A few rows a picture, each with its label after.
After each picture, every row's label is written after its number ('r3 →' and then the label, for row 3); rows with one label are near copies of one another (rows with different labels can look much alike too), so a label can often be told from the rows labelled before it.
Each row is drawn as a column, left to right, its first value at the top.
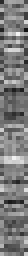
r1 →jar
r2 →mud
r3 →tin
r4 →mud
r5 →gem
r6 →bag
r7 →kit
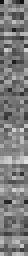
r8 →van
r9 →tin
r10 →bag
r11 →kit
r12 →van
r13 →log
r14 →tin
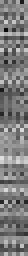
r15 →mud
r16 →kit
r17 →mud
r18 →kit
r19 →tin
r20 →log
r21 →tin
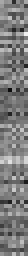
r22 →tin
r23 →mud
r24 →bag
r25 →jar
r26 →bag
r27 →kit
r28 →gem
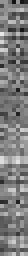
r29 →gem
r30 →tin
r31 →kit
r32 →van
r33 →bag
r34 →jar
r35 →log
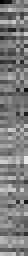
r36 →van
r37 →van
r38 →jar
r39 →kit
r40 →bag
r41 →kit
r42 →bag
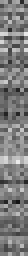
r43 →gem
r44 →mud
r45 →kit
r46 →tin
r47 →bag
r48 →log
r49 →gem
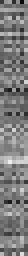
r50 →log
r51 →bag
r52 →bag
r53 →log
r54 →bag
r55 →van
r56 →mud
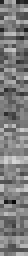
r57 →jar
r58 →bag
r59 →mud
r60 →tin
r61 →van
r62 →log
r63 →jar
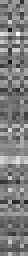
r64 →gem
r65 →gem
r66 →kit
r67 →tin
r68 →gem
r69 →log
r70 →tin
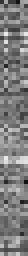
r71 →log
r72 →gem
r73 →log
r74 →jar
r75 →van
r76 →tin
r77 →gem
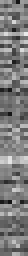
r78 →bag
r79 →gem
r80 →bag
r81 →kit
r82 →log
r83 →tin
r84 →gem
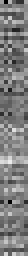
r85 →bag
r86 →van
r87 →bag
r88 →kit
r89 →jar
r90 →log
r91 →tin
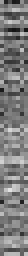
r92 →bag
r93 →van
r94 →kit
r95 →jar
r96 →jar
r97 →bag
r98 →kit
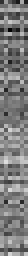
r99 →jar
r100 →bag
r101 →kit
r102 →jar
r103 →jar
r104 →mud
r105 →van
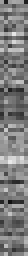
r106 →mud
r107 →log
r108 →bag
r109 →gem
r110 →mud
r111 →mud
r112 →van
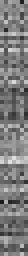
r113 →tin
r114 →kit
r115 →tin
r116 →mud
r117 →tin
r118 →log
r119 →mud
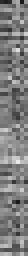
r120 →log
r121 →log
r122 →jar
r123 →mud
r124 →tin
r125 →van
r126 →gem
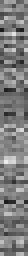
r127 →kit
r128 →bag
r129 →bag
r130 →gem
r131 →kit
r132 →kit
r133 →mud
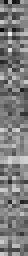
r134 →kit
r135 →van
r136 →gem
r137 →jar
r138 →log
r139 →bag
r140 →mud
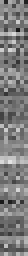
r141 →tin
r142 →log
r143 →tin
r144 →gem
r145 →kit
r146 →tin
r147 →van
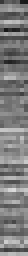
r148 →log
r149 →kit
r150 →kit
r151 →kit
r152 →kit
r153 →log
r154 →van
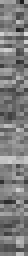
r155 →gem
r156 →tin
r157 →tin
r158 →mud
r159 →kit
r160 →van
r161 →gem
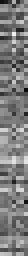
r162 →log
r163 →log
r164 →van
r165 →gem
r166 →jar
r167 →kit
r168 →bag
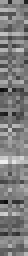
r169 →bag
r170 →bag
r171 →log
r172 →bag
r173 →tin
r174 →mud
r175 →van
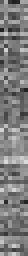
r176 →kit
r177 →tin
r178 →jar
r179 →log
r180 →log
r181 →mud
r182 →bag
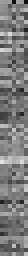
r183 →tin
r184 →tin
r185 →gem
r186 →log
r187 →mud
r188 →bag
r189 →jar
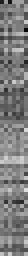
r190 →van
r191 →mud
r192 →van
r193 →mud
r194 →tin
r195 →mud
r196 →kit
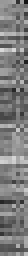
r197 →tin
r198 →tin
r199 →tin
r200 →mud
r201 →log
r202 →mud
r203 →van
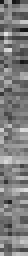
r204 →log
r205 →gem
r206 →tin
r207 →van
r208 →van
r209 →kit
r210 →kit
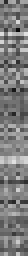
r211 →gem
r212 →van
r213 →gem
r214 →bag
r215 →kit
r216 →mud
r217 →gem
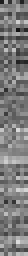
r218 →log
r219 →bag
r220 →van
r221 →tin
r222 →kit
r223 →van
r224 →kit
